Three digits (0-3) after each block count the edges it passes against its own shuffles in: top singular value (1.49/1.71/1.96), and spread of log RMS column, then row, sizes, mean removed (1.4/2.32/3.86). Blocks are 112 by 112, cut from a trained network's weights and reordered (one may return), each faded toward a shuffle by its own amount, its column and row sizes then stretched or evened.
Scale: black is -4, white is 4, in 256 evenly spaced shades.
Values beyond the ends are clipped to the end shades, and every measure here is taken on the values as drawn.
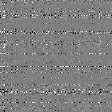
1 2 3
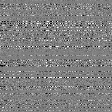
3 1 3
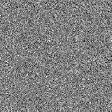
1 1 1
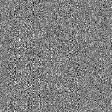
2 2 0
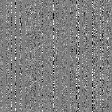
1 3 0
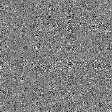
0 2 2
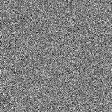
2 1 0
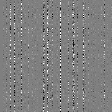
3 3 1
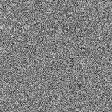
1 0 0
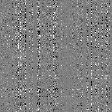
1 3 2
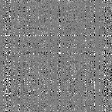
1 3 2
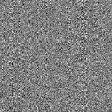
3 2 0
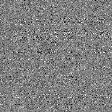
0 1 2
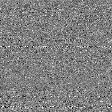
1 0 2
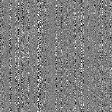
1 3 0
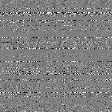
1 1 3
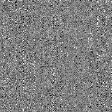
0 2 1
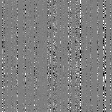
3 3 1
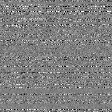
1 0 3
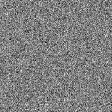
1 1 0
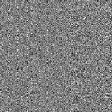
3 2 1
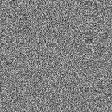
3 0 0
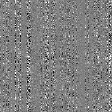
2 3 1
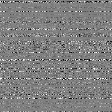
2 1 3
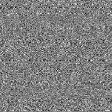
2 0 2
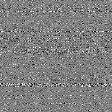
0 1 3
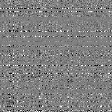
3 2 3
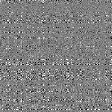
3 2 3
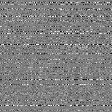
3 0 3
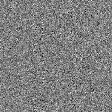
0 1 0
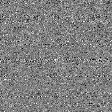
0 0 2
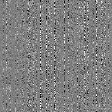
1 3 0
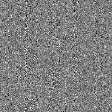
0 2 0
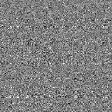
3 1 2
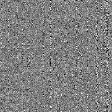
2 2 0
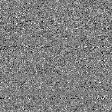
0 1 2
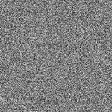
1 1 0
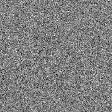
0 1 0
